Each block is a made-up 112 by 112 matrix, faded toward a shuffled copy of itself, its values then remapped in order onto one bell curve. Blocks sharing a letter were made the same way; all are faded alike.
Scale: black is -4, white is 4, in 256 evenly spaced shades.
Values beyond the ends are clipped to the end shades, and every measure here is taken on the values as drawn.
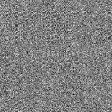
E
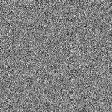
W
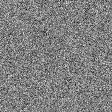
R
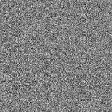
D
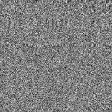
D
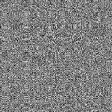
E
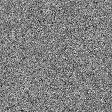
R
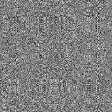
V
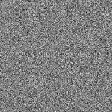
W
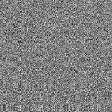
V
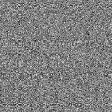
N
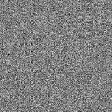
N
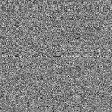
N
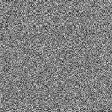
E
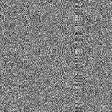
V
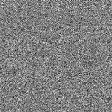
D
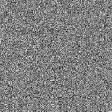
N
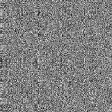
V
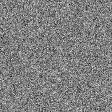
R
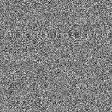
E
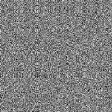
V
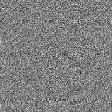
E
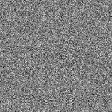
D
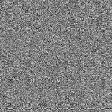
N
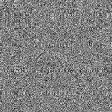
E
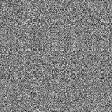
E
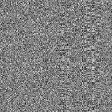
V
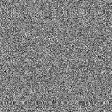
N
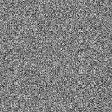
D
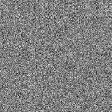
W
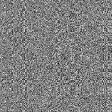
V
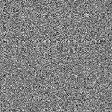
N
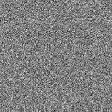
W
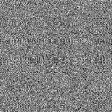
E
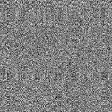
E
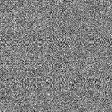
E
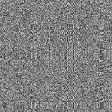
V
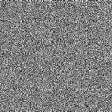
N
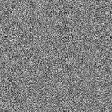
D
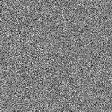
W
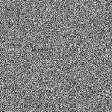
E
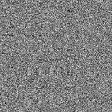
W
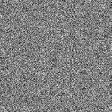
D
